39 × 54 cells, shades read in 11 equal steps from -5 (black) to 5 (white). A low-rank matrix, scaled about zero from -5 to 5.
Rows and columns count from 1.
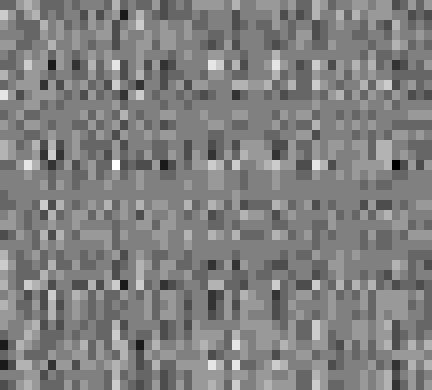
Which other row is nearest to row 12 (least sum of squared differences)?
36
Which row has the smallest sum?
10
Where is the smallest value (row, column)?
17, 50
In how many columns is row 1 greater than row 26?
24
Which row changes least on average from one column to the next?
20
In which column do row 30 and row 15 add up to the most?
7
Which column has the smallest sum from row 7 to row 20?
21
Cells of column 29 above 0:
6
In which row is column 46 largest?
9
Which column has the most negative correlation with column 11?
43
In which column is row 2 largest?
1
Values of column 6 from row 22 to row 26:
-2 0 2 1 -1
